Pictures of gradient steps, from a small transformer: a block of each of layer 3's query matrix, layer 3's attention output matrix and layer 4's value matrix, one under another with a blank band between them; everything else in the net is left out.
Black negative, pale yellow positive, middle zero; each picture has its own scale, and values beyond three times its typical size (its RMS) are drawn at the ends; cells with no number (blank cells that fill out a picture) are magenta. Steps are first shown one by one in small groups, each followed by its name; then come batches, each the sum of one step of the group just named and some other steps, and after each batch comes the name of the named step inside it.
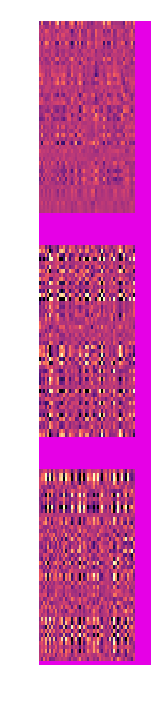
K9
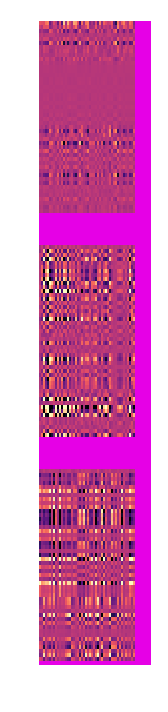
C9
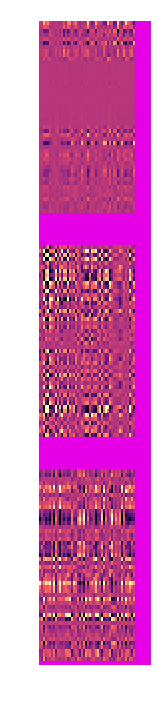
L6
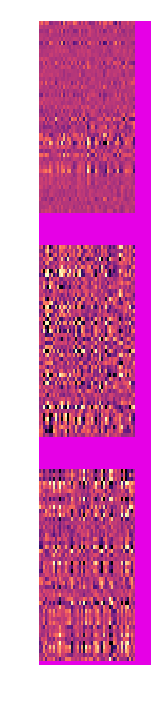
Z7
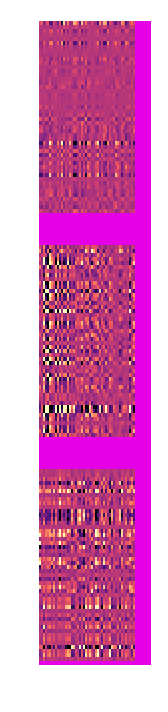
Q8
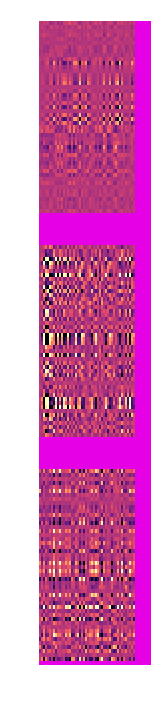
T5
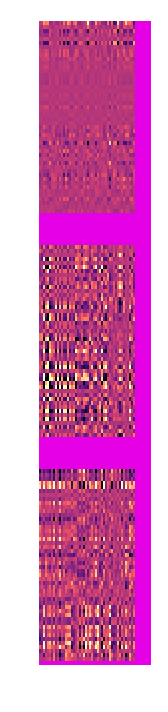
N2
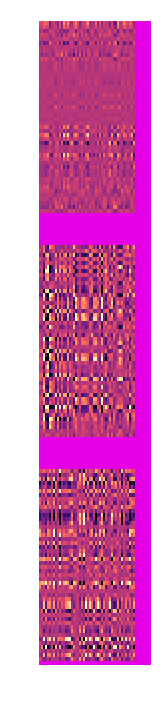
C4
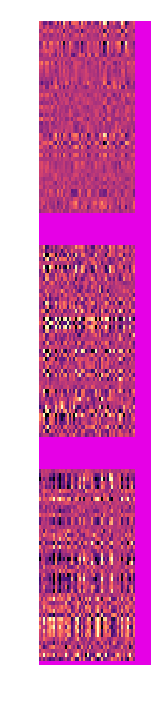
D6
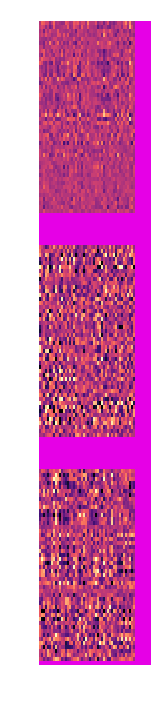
C4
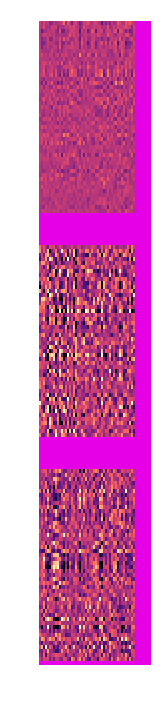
C4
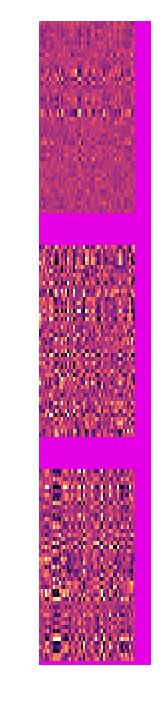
L6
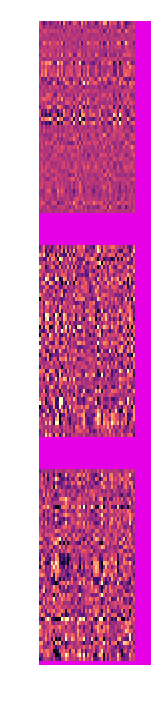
D6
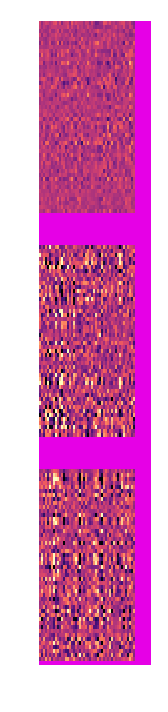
N2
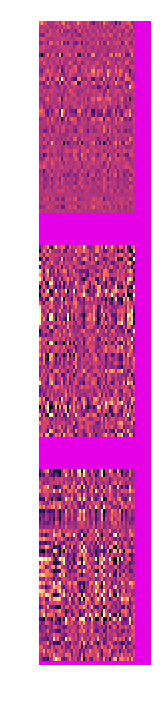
C9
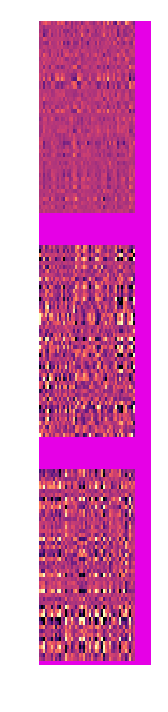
N2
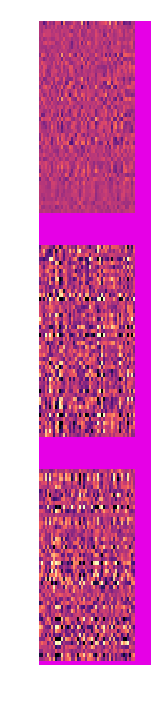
K9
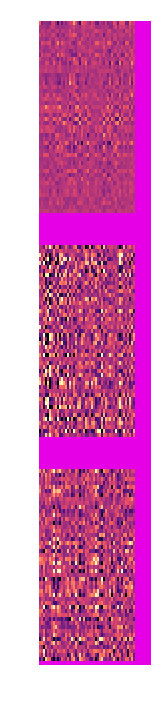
T5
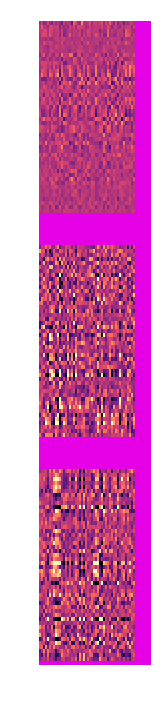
T5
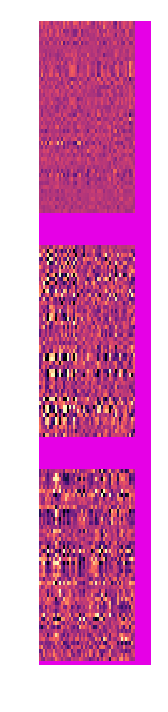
C9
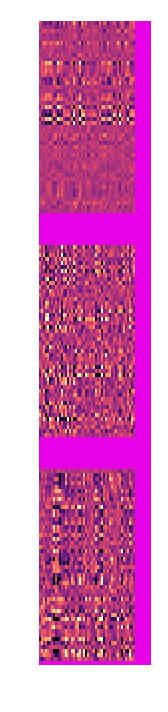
D6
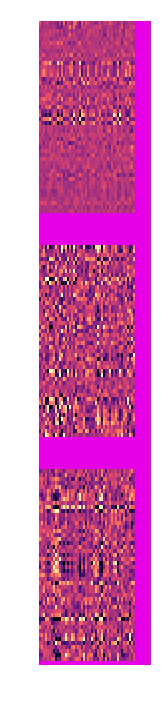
C9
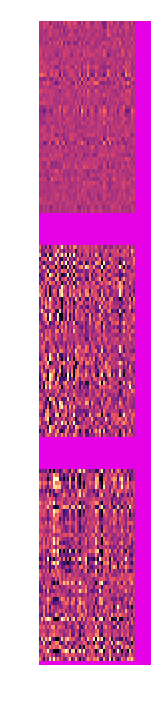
N2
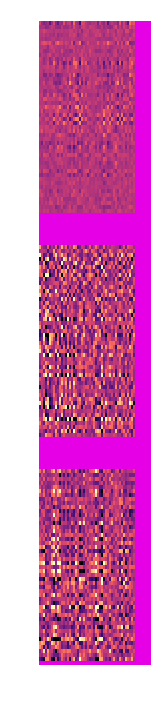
T5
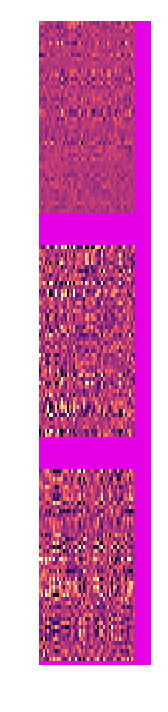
C9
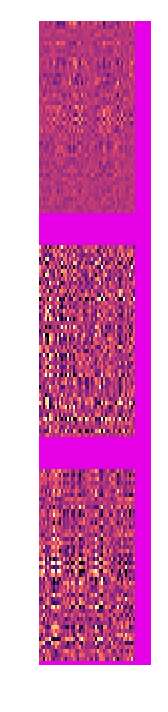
T5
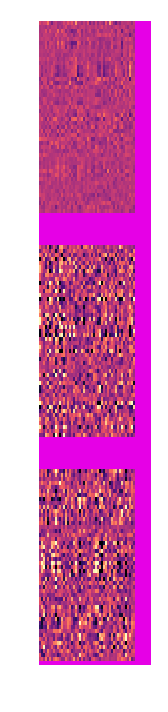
Z7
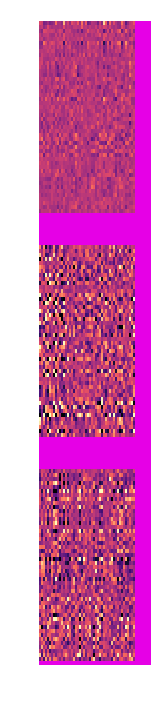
D6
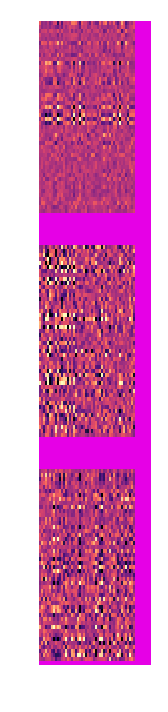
D6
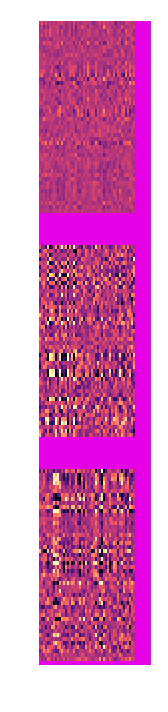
Z7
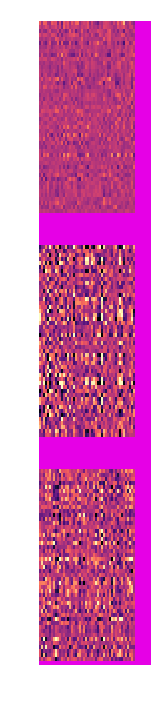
C4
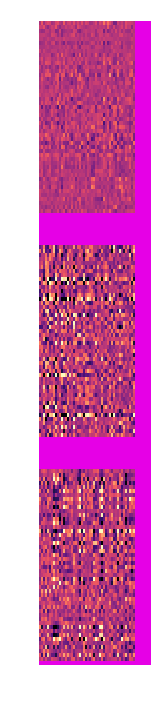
C4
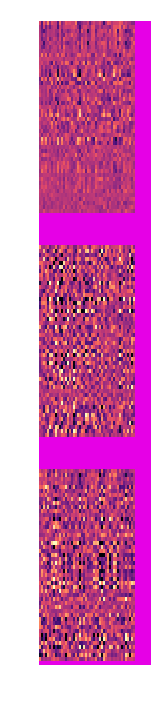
L6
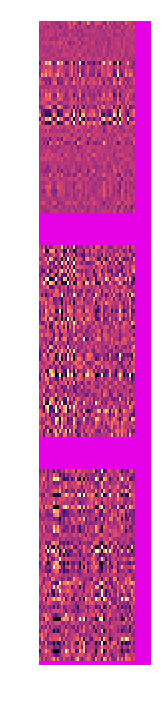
L6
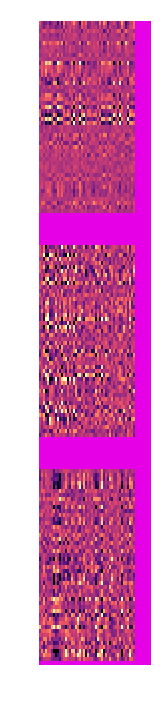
D6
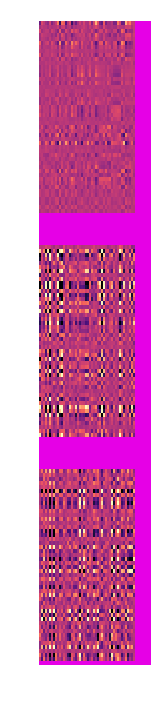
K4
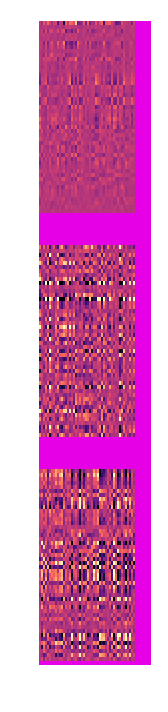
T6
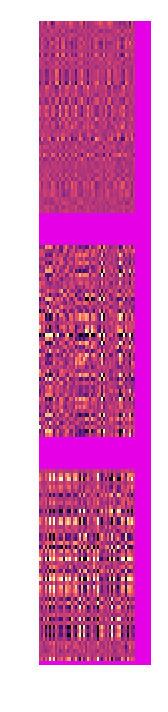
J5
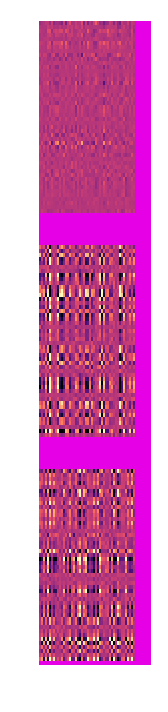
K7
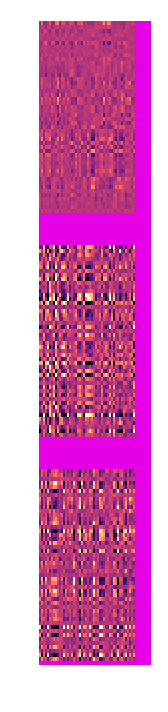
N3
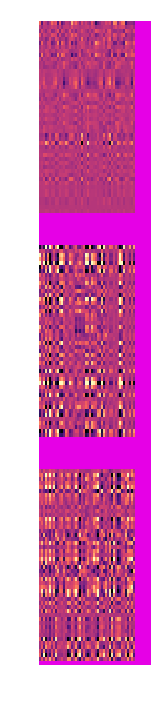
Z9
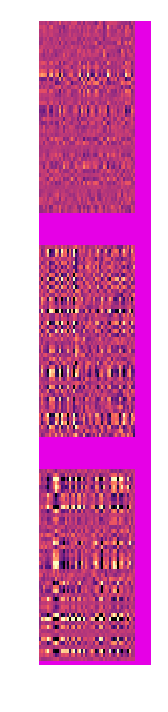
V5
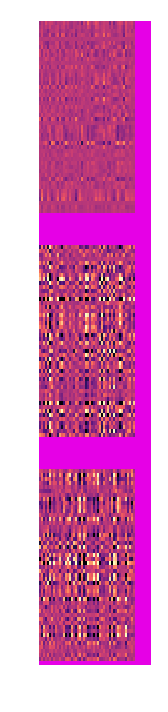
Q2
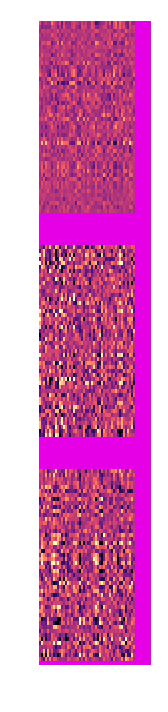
Z9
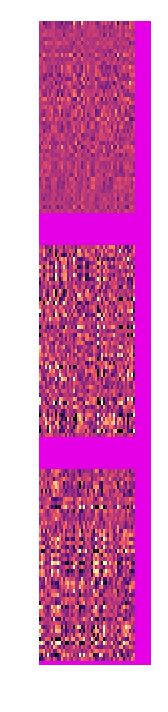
N3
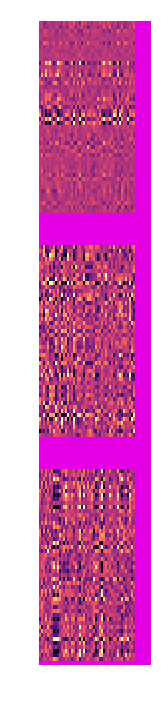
N3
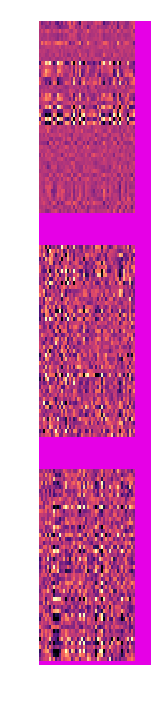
K7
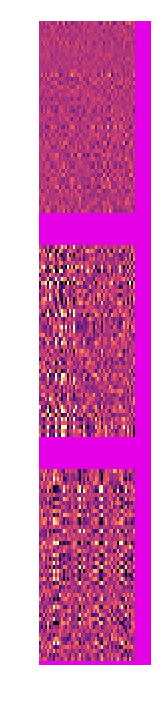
K4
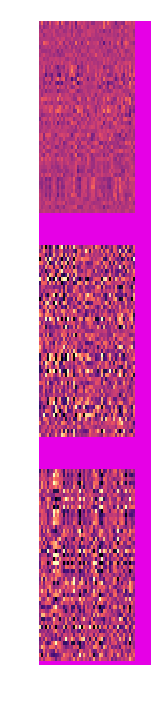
N3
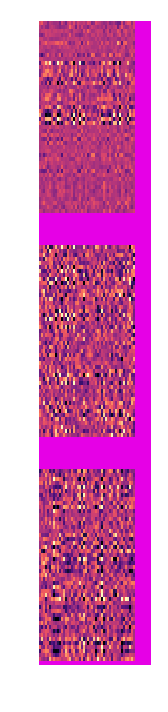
K7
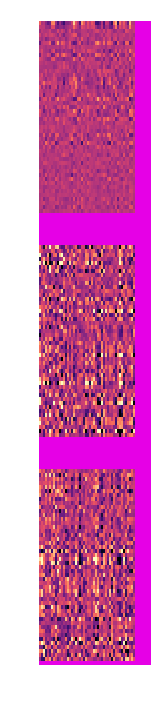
Z9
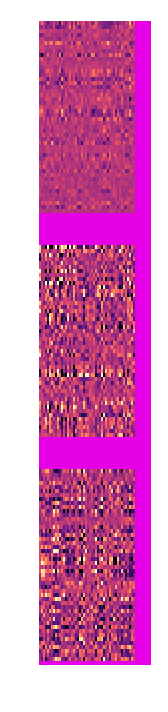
K4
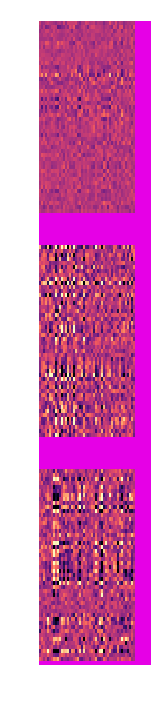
V5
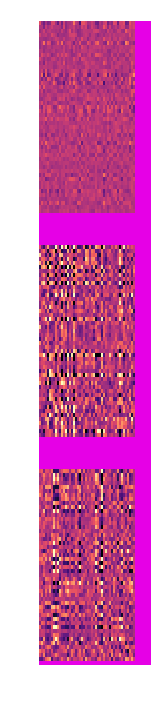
Z9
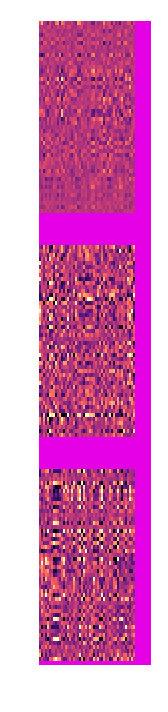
N3
